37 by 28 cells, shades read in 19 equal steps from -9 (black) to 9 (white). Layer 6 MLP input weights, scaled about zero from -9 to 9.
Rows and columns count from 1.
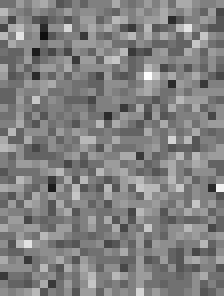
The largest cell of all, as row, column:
10, 19
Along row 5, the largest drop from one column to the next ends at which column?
6
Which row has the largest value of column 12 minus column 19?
36
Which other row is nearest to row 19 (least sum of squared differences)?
28
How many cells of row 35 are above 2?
3
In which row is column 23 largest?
24
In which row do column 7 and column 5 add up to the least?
7
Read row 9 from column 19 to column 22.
4 2 -4 -2
